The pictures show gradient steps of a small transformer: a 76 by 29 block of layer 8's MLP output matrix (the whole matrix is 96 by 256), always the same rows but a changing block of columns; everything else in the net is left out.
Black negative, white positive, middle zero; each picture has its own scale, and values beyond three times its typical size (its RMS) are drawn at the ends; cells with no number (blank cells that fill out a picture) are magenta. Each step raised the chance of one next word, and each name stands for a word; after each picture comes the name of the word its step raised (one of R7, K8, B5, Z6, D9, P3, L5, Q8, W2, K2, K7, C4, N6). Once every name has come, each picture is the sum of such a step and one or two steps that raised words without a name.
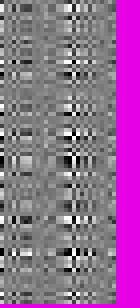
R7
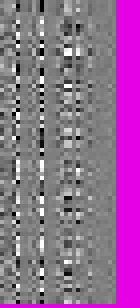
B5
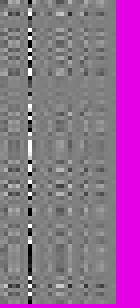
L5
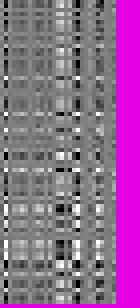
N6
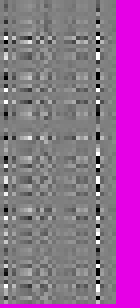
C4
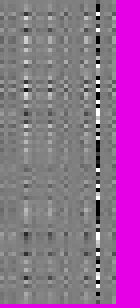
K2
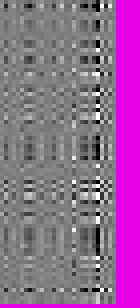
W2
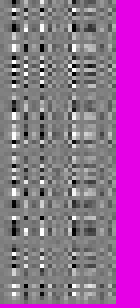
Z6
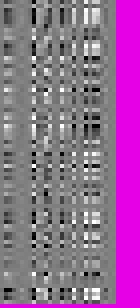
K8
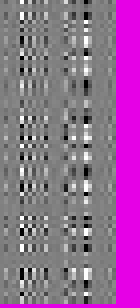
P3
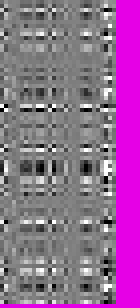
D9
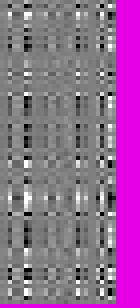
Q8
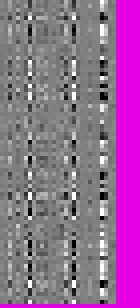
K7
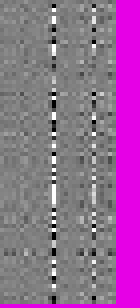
R7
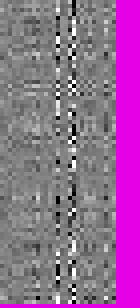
B5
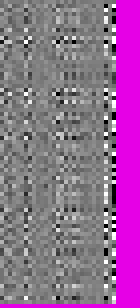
C4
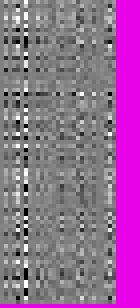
P3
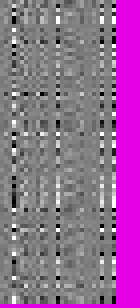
L5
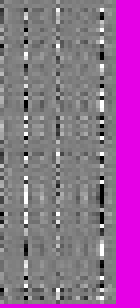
K8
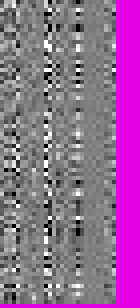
Z6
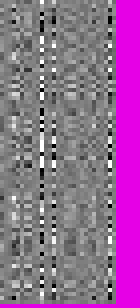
K2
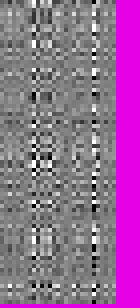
L5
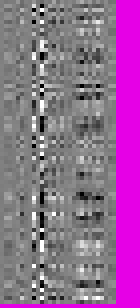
K7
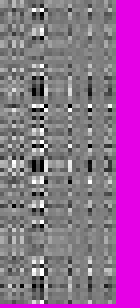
D9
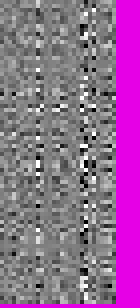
D9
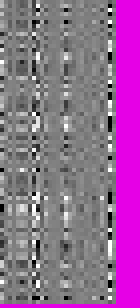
N6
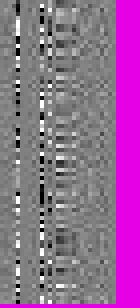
B5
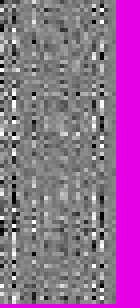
Z6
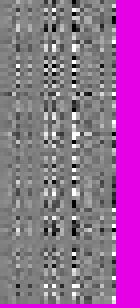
Z6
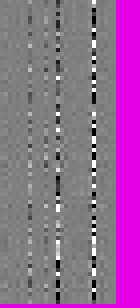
N6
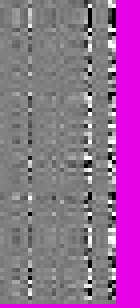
Q8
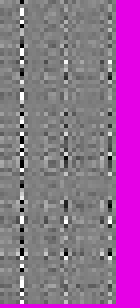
R7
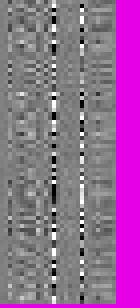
Z6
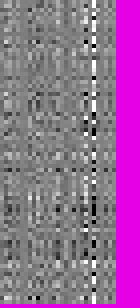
N6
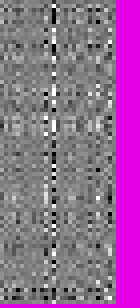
K8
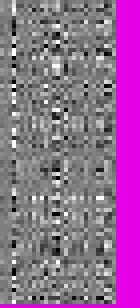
B5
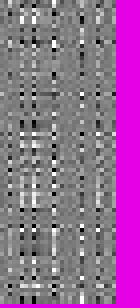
L5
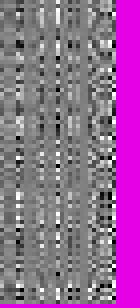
K8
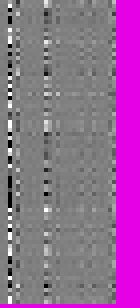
L5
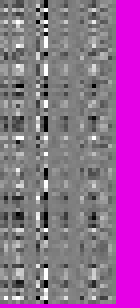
P3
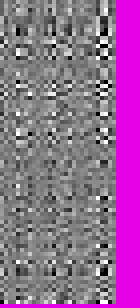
B5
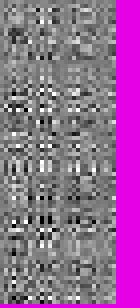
D9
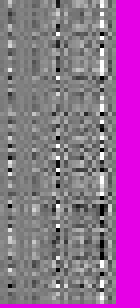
N6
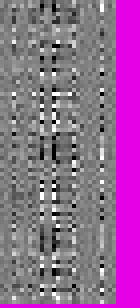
W2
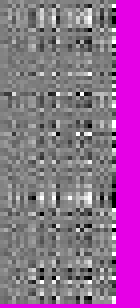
Q8
